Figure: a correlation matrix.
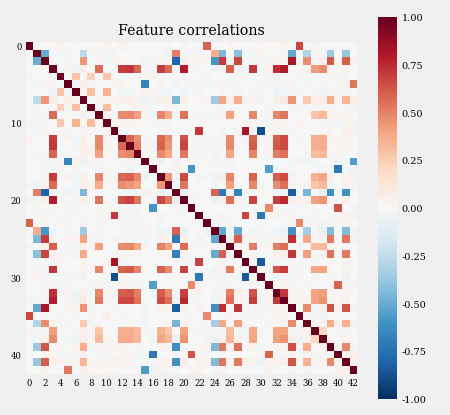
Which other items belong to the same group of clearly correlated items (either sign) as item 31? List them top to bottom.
16, 21, 40
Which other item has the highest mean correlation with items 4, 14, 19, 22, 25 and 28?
11
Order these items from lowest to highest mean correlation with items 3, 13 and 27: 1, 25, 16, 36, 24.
24, 1, 16, 36, 25
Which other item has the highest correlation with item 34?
2
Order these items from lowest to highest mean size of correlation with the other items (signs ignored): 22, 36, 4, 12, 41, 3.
4, 22, 36, 41, 12, 3
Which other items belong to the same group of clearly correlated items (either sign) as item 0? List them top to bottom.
23, 35
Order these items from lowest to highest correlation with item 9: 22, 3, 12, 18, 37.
22, 37, 18, 12, 3
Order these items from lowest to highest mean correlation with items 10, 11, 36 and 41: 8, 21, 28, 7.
21, 8, 7, 28
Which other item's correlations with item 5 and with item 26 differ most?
15
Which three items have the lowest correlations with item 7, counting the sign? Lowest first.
19, 24, 1
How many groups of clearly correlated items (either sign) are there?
7
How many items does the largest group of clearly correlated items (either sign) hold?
14
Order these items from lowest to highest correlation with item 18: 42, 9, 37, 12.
42, 37, 9, 12
